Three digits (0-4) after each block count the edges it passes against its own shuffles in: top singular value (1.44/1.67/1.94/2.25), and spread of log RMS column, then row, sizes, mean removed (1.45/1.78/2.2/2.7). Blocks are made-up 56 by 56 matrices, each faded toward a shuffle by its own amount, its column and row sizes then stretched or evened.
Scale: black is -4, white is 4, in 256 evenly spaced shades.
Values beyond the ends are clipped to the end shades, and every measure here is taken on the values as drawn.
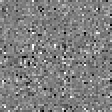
0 2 3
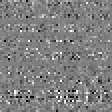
1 1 4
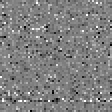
0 0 2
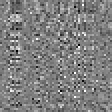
4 4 0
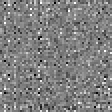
2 3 2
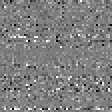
1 1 4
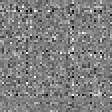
1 3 4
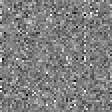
1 2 1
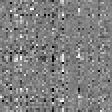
3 4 2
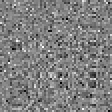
3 0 0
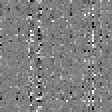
3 4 1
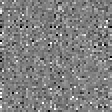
3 2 2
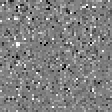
0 0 1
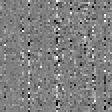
0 4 0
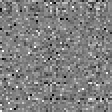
3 0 1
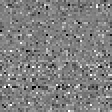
1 0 4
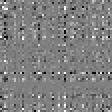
4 4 4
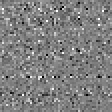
2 1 3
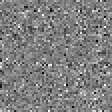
1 2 2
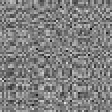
4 1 1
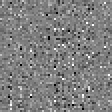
0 3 1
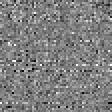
0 1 4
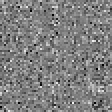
1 2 1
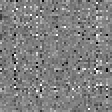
2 3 2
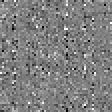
0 3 1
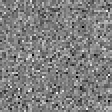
1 0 1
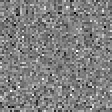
1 0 1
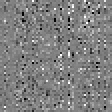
2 4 0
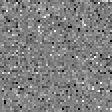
1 0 1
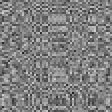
4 2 1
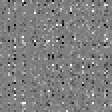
0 4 2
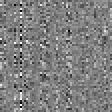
3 4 0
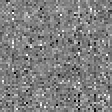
1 2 1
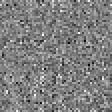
0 1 2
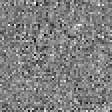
1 1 3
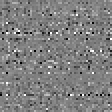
0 1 4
